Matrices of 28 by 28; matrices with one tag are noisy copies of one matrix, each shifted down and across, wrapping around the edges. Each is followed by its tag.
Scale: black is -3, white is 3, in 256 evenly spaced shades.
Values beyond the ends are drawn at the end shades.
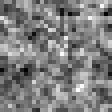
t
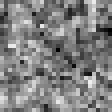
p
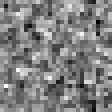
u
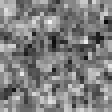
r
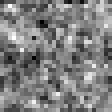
t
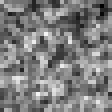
r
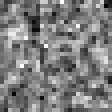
u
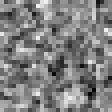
u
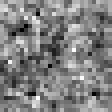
p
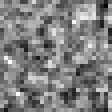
u
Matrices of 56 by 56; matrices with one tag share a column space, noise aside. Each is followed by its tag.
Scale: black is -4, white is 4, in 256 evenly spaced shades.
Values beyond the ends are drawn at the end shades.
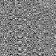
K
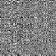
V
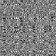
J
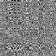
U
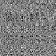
J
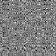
U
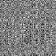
V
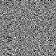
K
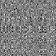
J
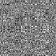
J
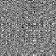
V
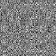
J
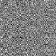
K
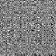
V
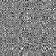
U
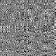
J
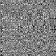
J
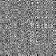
V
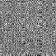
V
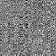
V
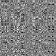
J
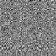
U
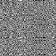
K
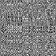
J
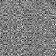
K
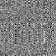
V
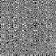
V
